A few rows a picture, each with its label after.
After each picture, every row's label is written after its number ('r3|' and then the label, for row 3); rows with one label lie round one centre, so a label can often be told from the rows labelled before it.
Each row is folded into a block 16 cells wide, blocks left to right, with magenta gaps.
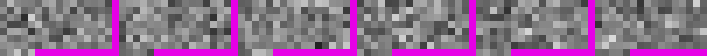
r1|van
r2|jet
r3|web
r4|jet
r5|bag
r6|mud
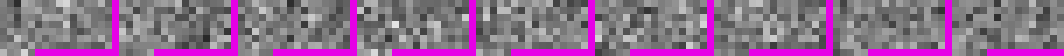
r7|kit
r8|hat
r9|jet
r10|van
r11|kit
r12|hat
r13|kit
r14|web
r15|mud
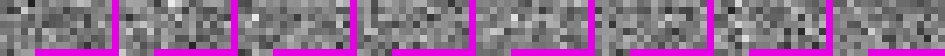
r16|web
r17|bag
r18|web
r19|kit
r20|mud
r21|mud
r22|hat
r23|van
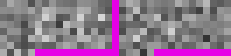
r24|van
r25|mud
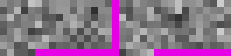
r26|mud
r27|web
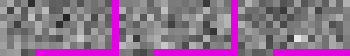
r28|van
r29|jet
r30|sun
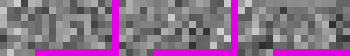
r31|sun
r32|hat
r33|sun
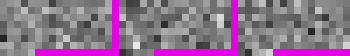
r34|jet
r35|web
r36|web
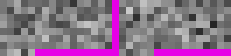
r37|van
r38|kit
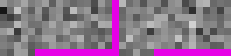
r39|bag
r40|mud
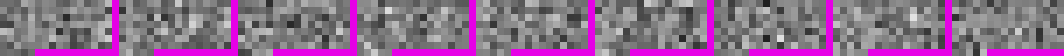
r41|hat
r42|mud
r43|web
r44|van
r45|mud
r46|mud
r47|jet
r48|jet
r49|hat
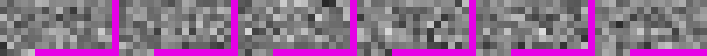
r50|web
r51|kit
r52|kit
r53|hat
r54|kit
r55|sun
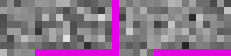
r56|kit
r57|kit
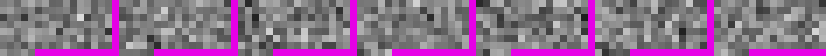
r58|hat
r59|bag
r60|kit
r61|web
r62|web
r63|hat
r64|mud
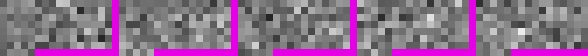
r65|sun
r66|van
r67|web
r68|mud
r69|jet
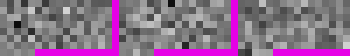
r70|van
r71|jet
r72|web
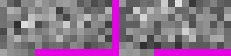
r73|kit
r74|kit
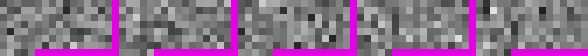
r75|jet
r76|sun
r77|kit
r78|kit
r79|bag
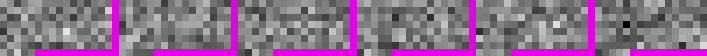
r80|kit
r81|mud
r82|web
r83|sun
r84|kit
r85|web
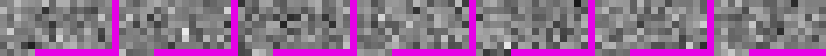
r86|sun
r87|kit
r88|web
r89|kit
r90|hat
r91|hat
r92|van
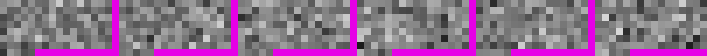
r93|sun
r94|jet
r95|hat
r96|hat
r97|kit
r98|mud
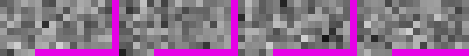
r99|web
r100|web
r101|mud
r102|jet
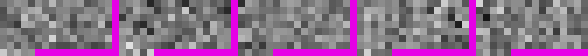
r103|kit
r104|van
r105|hat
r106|mud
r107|bag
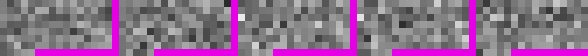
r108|web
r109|mud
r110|web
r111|web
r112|web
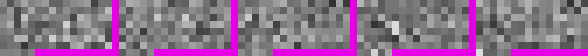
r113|kit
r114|jet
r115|kit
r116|van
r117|kit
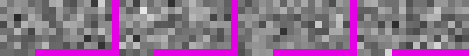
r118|mud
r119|jet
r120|web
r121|jet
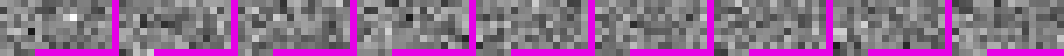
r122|mud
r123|web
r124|mud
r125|jet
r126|hat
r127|hat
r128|web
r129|hat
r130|web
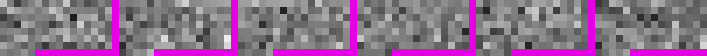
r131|kit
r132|web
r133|sun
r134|hat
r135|bag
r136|web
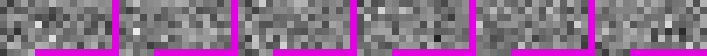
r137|web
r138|sun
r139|web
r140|jet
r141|bag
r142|hat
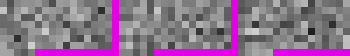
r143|jet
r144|bag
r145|web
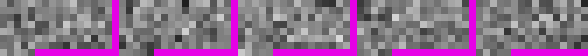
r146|kit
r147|bag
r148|kit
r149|bag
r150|mud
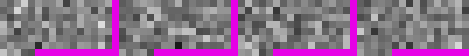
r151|bag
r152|kit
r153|van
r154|bag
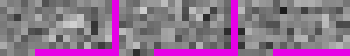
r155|mud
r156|bag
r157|sun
